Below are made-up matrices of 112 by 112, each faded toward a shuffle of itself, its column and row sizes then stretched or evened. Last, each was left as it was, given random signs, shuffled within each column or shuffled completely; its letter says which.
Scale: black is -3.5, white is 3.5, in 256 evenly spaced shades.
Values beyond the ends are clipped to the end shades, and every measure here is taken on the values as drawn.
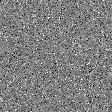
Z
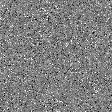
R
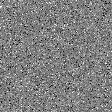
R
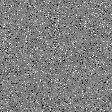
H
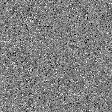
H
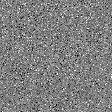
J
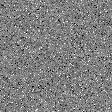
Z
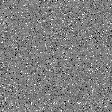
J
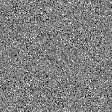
J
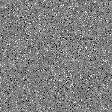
J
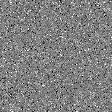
H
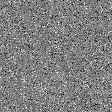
R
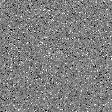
J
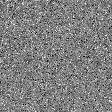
Z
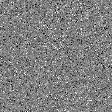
H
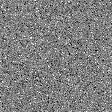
R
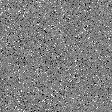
R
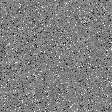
R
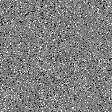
J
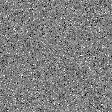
R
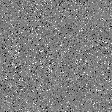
H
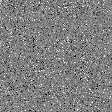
H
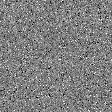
R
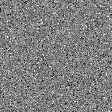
R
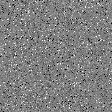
H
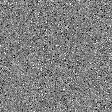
R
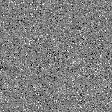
J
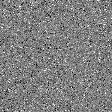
R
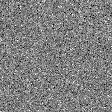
Z
